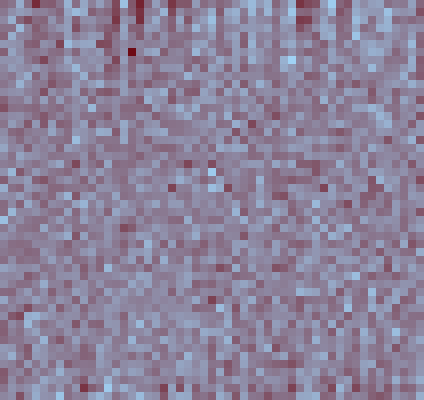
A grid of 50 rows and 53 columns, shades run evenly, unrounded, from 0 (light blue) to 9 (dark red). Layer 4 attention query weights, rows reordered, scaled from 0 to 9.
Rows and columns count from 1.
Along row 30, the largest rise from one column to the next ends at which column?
10
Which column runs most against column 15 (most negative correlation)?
37
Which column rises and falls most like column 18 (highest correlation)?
38
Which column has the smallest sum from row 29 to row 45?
24
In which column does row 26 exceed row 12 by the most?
44
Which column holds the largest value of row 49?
11
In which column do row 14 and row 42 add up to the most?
1
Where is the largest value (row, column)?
7, 17
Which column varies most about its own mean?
18
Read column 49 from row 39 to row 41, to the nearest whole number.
2 4 3
